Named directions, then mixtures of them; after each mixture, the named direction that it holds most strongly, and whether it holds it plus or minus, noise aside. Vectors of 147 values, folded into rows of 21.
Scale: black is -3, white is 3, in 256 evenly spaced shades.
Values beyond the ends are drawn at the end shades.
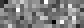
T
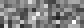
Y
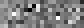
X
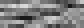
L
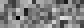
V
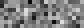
Y, minus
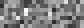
V, minus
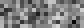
Y, minus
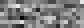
L, plus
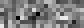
Y, minus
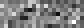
X, plus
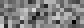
Y, minus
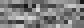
L, minus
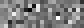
X, plus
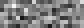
V, minus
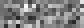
X, minus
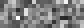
V, minus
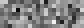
T, minus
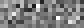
X, plus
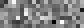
V, minus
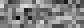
V, plus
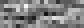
L, plus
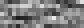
L, plus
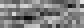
L, plus
